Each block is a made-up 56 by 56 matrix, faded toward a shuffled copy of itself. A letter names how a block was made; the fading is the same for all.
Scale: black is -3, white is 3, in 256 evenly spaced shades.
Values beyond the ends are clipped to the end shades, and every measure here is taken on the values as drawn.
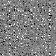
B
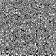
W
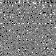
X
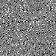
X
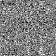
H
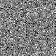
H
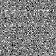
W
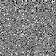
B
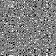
B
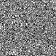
H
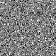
H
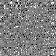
B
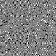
B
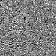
W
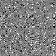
B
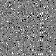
X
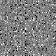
B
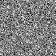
H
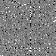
X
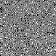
B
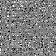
B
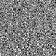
H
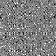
B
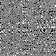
B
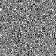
W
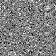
H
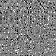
B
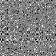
B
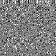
W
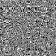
W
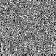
H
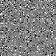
X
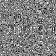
W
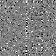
X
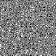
W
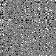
X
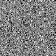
H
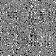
X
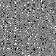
X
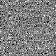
W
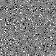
X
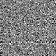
W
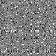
B
